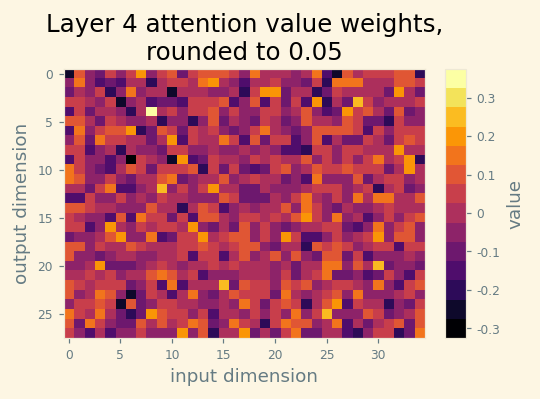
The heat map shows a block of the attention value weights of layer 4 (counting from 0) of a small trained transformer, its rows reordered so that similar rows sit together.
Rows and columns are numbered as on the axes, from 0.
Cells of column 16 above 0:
10
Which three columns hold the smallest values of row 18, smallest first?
23, 32, 20
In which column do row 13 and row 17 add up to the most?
30
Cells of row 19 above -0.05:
17
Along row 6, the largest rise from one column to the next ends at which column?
1
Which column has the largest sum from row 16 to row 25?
25
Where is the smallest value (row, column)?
9, 6
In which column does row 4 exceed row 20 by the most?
8
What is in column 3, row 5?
-0.1
